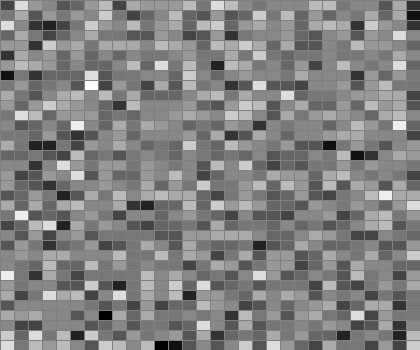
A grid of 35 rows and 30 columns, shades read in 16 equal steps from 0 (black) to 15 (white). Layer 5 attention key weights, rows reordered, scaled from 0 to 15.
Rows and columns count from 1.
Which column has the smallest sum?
3
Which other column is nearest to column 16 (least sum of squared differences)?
23
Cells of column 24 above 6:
27
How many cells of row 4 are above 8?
8
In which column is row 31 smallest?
29
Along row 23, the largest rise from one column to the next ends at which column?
6
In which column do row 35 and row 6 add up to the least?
12
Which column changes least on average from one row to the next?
20
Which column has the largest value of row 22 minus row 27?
2
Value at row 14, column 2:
7
